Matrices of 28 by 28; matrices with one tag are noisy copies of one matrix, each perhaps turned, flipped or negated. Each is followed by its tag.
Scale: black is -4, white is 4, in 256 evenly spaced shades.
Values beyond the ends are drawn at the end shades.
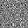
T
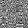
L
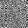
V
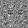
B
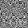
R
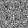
B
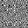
T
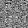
L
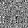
L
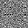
T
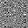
T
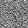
T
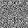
T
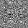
B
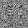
B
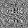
B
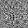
B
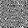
V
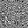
T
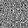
T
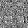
L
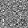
R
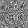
B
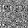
L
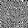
V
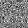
L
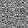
T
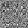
R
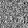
L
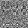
R
